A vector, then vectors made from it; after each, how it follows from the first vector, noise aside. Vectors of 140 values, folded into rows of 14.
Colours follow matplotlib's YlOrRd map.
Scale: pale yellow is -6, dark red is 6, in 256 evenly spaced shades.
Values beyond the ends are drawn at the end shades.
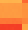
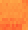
shrunk.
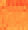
reversed, shrunk.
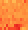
partly zeroed.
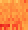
partly zeroed.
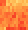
reversed, negated.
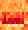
wrapped around, scaled up.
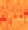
wrapped around, partly zeroed.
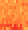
partly zeroed.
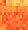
reversed, negated.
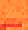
partly zeroed.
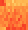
reversed, negated.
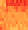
reversed.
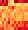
wrapped around, scaled up.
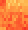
reversed, negated.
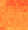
reversed, shrunk.
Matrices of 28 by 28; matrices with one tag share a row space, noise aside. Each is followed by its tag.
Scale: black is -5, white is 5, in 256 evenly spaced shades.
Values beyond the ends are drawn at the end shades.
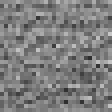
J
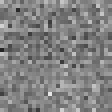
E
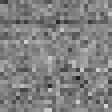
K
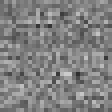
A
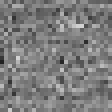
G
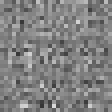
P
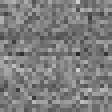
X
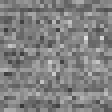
A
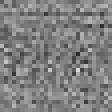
X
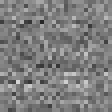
P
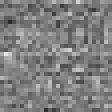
A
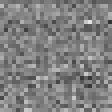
J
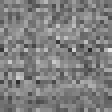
J
